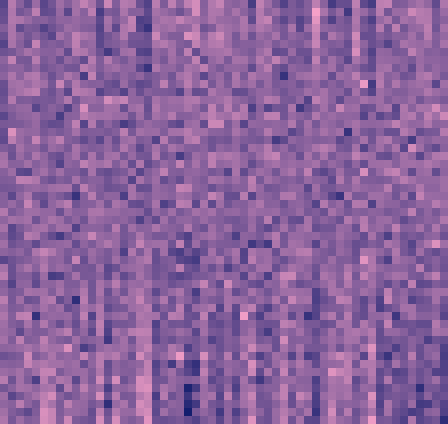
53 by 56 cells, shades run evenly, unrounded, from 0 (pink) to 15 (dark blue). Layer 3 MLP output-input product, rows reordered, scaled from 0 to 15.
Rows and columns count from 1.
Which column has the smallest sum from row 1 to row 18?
40
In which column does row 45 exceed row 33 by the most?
46
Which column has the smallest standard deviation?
41
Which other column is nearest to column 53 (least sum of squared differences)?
48
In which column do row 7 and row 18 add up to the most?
35
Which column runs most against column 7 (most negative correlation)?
28
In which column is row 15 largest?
8
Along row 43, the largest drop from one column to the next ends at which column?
36
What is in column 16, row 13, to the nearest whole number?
3
